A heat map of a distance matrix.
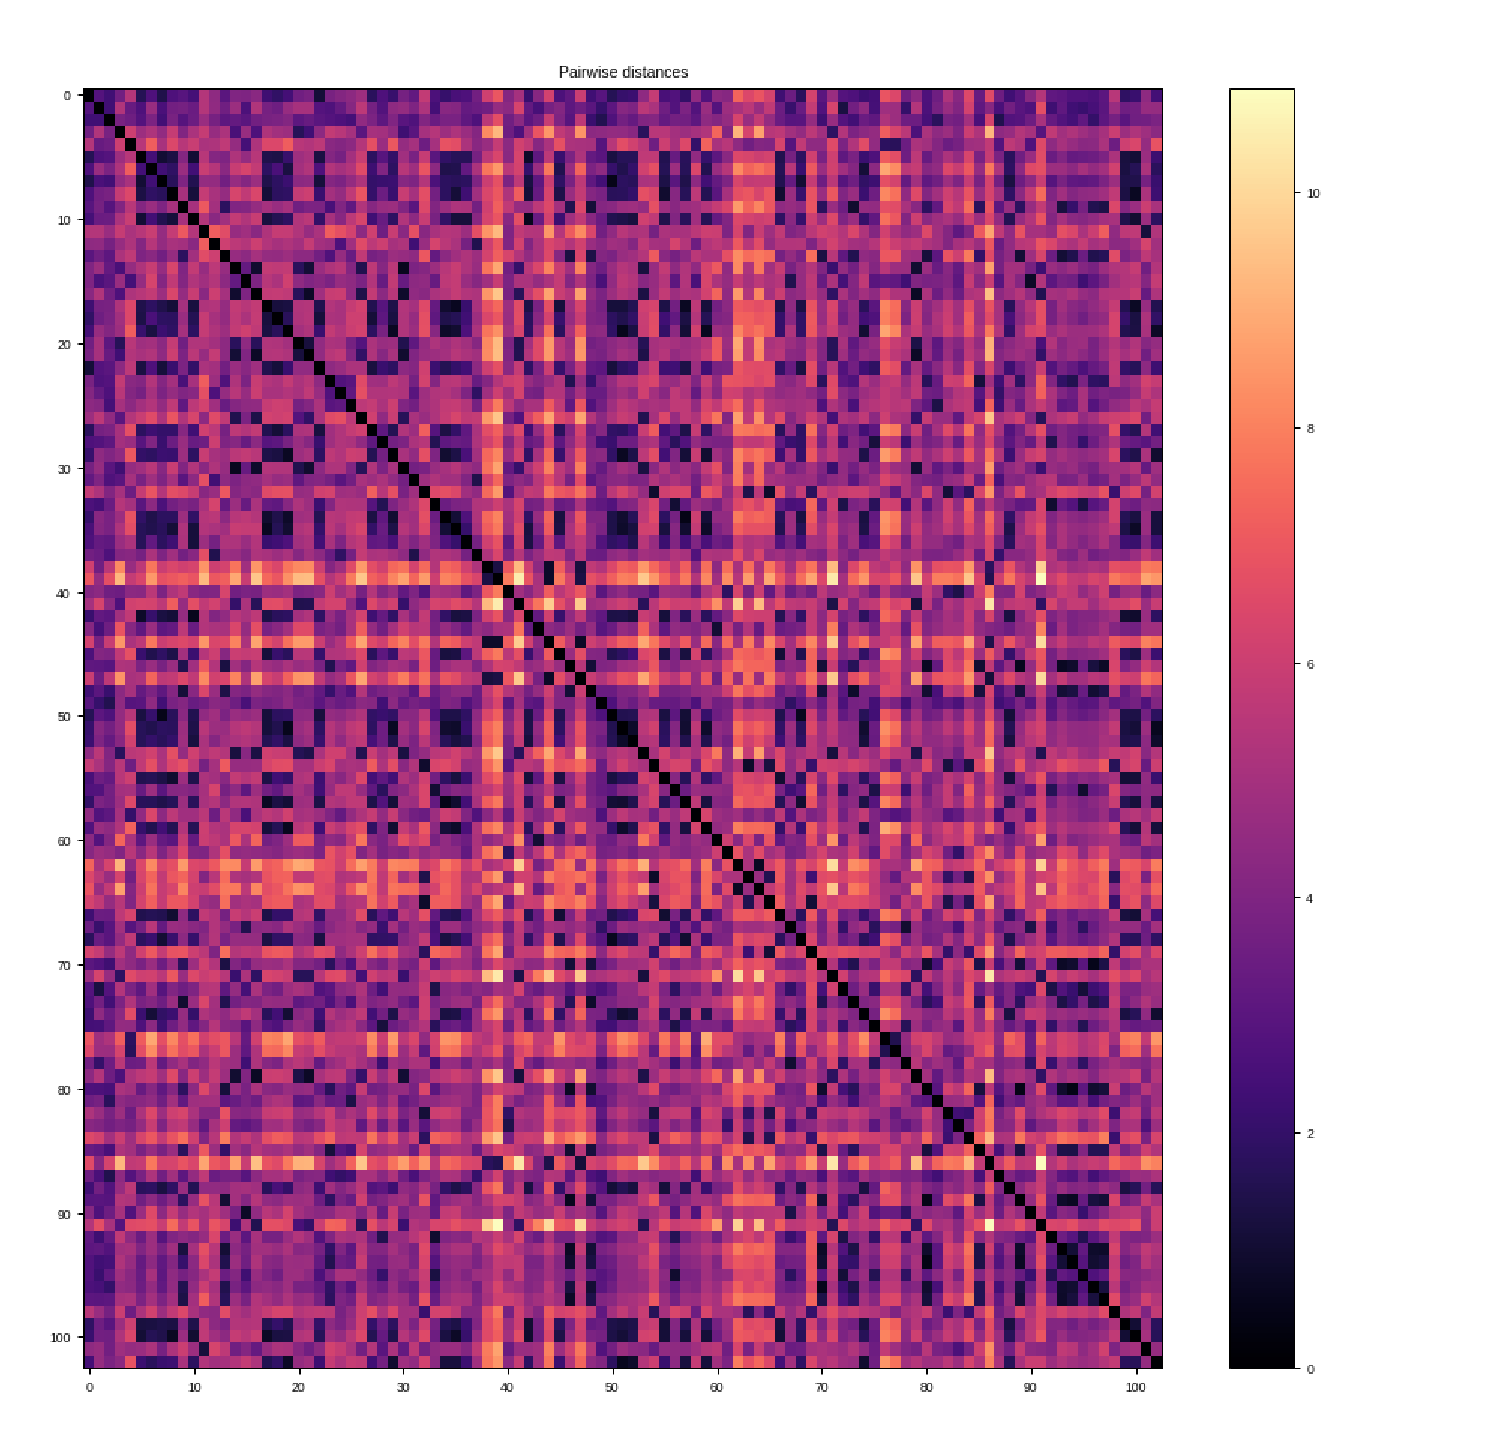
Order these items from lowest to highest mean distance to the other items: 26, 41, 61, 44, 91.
61, 26, 41, 91, 44
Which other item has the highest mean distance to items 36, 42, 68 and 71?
39
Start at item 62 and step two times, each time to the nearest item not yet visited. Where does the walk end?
43
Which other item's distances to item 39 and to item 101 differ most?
11
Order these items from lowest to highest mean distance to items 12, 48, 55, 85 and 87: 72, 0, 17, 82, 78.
0, 72, 17, 78, 82
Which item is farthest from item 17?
76
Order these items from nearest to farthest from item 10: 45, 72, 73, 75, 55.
55, 45, 75, 72, 73
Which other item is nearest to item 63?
54
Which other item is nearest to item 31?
37
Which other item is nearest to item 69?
65
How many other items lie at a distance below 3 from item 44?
4
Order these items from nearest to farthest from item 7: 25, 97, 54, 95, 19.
19, 95, 97, 25, 54
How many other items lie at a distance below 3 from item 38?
4
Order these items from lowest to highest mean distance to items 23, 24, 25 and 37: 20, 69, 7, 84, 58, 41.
58, 7, 20, 69, 41, 84
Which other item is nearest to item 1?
72
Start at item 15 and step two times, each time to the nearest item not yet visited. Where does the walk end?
67
